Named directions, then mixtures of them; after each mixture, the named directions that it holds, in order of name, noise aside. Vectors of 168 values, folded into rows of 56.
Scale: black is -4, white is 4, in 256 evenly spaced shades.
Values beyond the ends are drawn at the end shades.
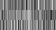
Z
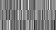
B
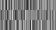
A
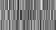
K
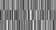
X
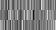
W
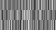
B, W, Z.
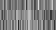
Z.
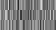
K.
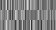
A.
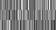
B.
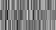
A, W, X.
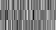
W, X.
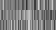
Z.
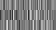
X.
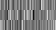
W.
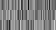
B.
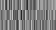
A, B, K.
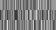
A, B, X.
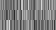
B, W.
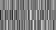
X.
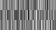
A, K, X.
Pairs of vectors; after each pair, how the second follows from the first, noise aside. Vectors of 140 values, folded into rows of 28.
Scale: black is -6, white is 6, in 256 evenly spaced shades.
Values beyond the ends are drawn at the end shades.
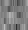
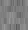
shrunk.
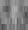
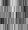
wrapped around, scaled up.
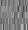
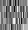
wrapped around, scaled up.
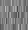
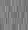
shrunk.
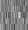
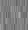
shrunk.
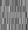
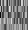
wrapped around, scaled up.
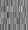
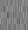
shrunk.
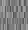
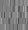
wrapped around, partly zeroed.
